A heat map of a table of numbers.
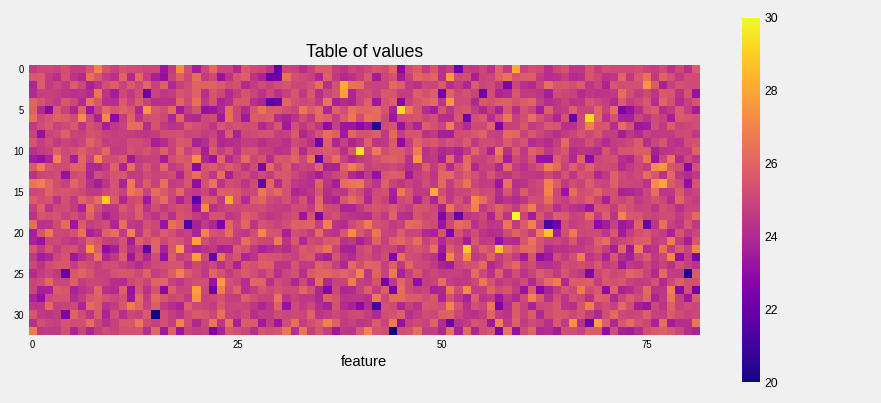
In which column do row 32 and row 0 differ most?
44
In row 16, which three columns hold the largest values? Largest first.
9, 24, 54
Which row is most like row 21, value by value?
28
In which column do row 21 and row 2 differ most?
38
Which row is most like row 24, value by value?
8
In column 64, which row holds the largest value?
26
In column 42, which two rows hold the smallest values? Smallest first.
7, 29
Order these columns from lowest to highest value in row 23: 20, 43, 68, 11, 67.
68, 43, 11, 67, 20
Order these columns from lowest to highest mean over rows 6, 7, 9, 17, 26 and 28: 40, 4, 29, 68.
40, 29, 4, 68
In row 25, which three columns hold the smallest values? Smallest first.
80, 4, 68
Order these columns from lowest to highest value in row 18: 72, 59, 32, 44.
32, 44, 72, 59
